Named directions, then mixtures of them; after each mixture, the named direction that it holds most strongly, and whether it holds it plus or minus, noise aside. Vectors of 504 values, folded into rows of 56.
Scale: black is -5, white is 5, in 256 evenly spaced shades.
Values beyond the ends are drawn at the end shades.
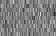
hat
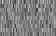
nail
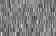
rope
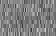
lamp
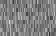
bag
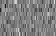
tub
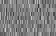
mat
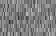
bag, minus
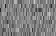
tub, plus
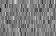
tub, plus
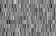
tub, plus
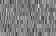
mat, minus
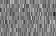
hat, plus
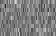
tub, plus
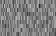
nail, plus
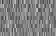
nail, minus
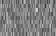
nail, minus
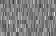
bag, plus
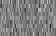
nail, plus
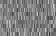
bag, plus
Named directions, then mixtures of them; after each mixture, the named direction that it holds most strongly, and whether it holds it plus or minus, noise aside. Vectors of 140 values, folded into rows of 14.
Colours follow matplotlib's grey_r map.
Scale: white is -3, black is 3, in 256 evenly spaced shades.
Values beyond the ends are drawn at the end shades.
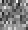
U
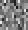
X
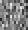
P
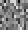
X, minus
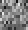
U, minus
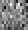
U, minus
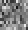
U, plus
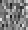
P, minus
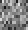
U, minus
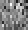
P, plus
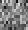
U, minus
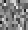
X, minus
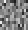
X, plus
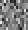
X, plus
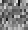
U, plus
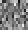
X, minus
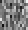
P, minus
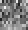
U, plus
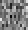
P, minus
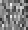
P, plus
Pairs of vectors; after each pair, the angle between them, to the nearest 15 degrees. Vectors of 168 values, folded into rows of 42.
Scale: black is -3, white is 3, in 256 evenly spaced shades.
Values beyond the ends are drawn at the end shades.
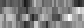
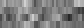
165 degrees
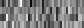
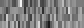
45 degrees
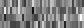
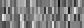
90 degrees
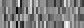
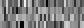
45 degrees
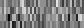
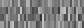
105 degrees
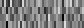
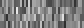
120 degrees
